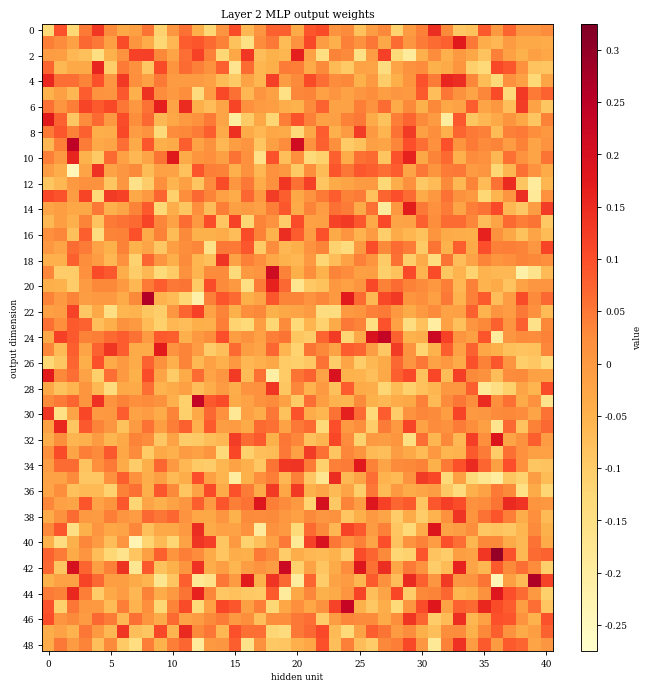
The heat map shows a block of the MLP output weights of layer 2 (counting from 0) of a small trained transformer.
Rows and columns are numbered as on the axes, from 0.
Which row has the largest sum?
37
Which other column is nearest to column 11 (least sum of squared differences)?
3
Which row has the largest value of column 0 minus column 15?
7
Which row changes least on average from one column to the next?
38
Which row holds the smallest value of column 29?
2
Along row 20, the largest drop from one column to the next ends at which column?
20
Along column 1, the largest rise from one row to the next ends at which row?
31
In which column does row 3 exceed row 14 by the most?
9
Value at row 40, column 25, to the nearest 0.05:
0.05
